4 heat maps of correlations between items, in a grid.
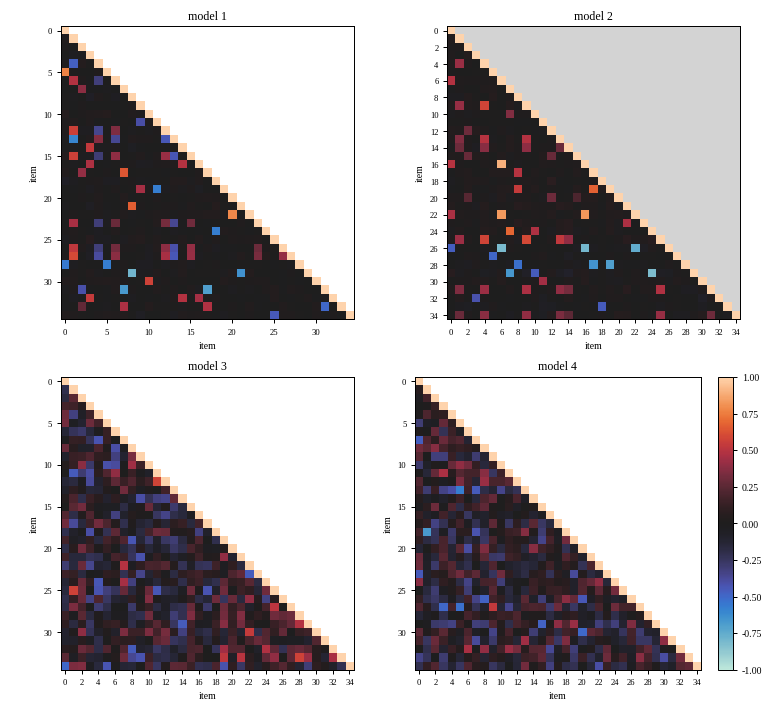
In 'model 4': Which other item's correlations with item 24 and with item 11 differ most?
27
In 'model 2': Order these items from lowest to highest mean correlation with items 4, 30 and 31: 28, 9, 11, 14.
28, 11, 14, 9
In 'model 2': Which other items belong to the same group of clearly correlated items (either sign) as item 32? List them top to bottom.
3
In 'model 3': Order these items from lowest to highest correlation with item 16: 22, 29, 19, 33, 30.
22, 30, 29, 33, 19
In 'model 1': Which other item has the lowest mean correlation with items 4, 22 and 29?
8
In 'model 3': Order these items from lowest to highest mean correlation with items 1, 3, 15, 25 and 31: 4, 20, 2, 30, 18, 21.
4, 18, 21, 30, 20, 2
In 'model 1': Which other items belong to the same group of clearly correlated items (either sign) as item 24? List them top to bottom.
18
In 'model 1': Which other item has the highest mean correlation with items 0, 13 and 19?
5
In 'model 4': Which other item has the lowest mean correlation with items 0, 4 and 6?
20
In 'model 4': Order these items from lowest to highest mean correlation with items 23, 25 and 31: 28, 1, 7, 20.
1, 28, 7, 20
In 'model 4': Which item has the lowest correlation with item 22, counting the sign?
34
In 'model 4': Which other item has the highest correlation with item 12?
8
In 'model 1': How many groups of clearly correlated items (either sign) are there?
10
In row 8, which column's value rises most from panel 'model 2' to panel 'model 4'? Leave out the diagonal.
28
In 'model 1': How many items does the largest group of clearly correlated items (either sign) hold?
9
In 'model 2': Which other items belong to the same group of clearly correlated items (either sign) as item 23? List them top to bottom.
21
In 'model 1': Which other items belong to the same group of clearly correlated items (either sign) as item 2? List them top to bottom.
7, 17, 31, 33
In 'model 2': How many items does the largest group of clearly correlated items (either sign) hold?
8
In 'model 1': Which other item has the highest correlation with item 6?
1
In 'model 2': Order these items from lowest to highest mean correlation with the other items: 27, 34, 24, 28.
28, 27, 24, 34
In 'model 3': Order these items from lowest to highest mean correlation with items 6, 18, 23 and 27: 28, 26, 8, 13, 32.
8, 13, 32, 26, 28
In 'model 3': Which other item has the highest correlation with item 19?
33
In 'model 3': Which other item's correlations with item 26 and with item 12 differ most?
11
